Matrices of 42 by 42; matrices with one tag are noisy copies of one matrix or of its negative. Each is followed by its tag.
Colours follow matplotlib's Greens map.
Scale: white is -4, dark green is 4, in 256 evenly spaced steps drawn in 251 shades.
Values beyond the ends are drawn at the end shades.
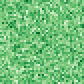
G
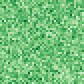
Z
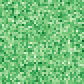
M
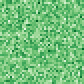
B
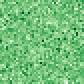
M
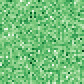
Z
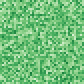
Z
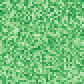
Z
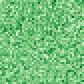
B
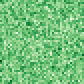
M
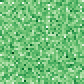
B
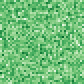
M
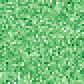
M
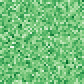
B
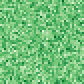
M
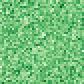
Z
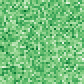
G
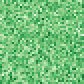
G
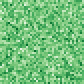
Z
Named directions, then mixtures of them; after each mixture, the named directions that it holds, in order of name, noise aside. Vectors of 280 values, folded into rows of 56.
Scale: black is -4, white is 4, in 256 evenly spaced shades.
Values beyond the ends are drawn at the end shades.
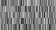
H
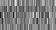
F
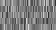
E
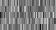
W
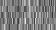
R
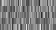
F, H, W.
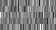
W.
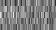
E, F, H.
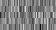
W.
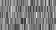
E, H, W.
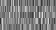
F, H, W.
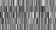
F.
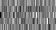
F, H, W.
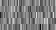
H, W.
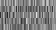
E, F, H.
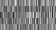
F, R.
